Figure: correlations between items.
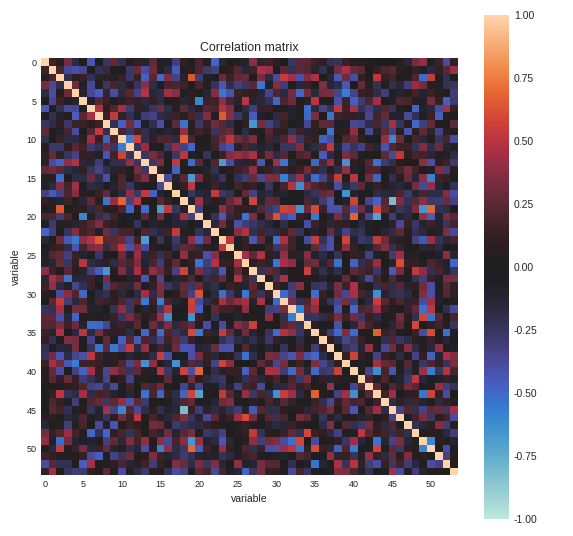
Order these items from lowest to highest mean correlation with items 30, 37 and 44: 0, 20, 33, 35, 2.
35, 2, 0, 33, 20
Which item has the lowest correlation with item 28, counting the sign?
3
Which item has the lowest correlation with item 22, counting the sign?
0
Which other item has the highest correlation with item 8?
45
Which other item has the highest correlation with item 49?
33
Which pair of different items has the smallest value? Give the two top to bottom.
18, 45
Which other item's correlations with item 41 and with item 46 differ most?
26
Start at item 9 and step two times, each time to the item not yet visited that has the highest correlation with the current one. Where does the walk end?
23
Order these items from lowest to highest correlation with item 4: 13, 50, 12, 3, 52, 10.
12, 10, 52, 50, 3, 13
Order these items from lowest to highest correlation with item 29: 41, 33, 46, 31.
31, 41, 46, 33
